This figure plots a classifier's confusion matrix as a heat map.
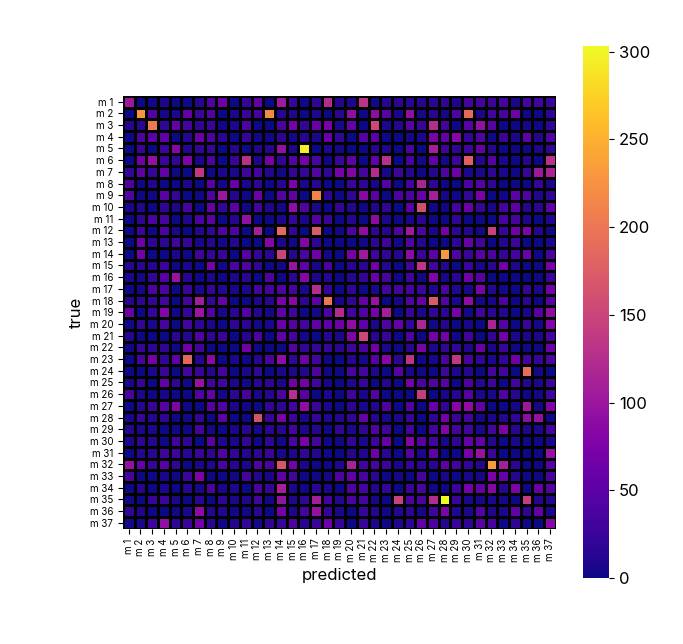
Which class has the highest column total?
m 14
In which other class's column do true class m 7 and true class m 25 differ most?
m 22
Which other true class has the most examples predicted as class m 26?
m 10
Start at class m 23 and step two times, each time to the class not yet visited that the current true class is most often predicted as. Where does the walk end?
m 30
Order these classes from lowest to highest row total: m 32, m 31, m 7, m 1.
m 31, m 1, m 7, m 32
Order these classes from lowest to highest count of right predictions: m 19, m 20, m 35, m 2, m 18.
m 20, m 19, m 35, m 18, m 2
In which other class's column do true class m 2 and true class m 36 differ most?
m 13
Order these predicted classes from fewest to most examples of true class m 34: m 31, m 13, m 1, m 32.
m 1, m 13, m 31, m 32
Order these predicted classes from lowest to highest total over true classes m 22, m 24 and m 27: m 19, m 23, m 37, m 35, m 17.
m 19, m 23, m 17, m 37, m 35
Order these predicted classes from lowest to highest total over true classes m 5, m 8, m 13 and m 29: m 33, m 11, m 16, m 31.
m 11, m 33, m 31, m 16
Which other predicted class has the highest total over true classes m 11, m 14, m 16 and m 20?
m 28
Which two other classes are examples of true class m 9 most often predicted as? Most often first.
m 17, m 27
